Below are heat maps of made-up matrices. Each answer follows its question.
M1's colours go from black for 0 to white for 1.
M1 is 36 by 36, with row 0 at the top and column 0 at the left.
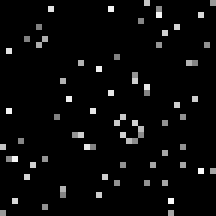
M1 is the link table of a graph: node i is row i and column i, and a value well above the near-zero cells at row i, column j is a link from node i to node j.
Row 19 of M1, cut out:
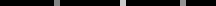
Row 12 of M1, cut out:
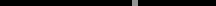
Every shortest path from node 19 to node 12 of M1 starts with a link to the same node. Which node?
node 20
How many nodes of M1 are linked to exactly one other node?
12
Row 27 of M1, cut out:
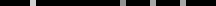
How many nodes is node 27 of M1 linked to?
4
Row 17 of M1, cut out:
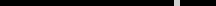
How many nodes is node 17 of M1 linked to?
1
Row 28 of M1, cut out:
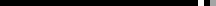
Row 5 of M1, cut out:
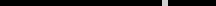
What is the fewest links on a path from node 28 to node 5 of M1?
6
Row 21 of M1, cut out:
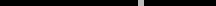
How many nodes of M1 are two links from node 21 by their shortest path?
2
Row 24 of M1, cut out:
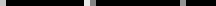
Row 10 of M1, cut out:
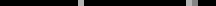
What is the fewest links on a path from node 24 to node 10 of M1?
6
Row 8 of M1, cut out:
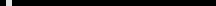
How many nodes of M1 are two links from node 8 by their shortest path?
2
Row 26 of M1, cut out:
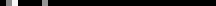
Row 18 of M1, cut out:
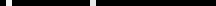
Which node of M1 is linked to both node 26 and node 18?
node 1
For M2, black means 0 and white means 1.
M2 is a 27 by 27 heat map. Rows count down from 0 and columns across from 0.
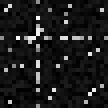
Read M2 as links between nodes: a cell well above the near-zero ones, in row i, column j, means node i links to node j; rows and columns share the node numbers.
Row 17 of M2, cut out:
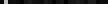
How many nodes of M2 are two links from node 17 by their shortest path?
1
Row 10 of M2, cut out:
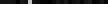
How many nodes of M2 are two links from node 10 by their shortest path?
1
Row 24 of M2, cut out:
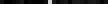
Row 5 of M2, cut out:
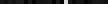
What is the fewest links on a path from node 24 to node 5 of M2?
4
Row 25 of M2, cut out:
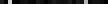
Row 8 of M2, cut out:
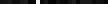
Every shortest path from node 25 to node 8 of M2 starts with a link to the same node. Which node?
node 2
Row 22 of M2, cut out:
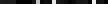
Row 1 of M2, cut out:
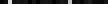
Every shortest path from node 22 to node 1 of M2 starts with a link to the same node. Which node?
node 9
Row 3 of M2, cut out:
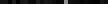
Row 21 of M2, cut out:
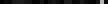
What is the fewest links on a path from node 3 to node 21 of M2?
6
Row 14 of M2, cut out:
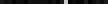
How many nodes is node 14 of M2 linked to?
1
